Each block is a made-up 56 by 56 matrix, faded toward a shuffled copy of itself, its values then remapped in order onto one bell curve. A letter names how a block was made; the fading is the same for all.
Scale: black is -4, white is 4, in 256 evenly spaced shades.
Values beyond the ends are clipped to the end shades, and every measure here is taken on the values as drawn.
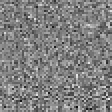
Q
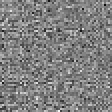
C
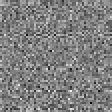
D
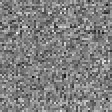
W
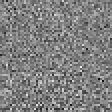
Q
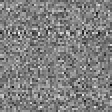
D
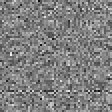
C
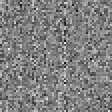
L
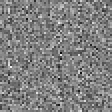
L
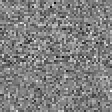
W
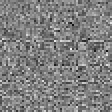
D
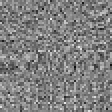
D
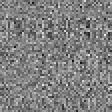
Q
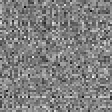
C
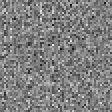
L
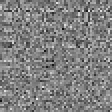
Q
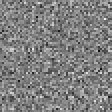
D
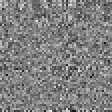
Q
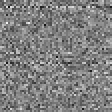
Q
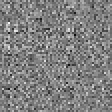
D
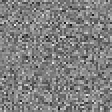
Q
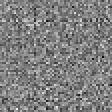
Q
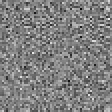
Q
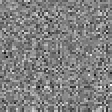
D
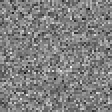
W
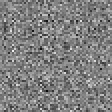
D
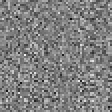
D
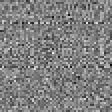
C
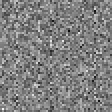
L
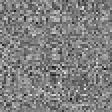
C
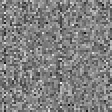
L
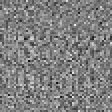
Q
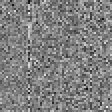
L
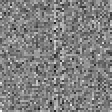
L
